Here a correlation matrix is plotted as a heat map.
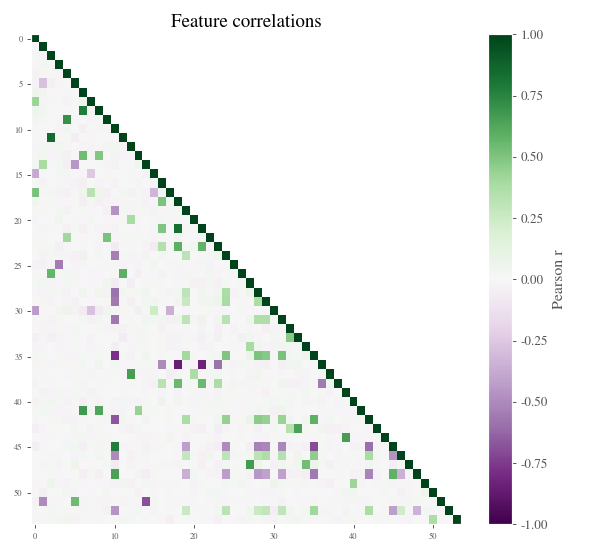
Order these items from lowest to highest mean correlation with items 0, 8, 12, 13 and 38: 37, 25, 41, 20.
25, 20, 37, 41
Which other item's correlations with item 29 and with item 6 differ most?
8
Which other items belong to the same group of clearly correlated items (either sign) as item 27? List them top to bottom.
34, 47
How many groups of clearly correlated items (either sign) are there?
14
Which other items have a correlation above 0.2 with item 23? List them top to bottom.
16, 18, 21, 38
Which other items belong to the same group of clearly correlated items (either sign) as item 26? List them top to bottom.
2, 11
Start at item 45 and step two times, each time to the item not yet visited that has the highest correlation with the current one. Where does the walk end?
48
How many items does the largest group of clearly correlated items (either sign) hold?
12
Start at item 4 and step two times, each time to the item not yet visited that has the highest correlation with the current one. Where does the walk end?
22
